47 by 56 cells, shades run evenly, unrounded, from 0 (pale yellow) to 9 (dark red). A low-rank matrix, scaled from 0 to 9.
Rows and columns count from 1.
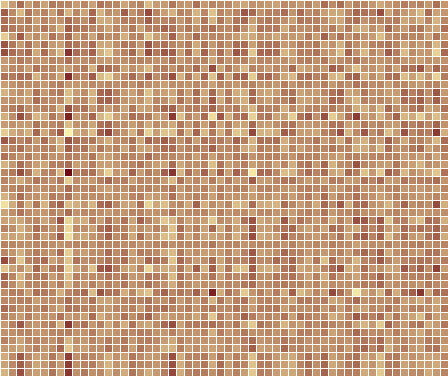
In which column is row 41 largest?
9
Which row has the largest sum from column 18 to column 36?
7
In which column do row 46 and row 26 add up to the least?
1
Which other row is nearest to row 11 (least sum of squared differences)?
42
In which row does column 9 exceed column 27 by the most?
15
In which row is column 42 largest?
37
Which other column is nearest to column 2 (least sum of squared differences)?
10
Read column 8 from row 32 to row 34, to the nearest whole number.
5 4 5
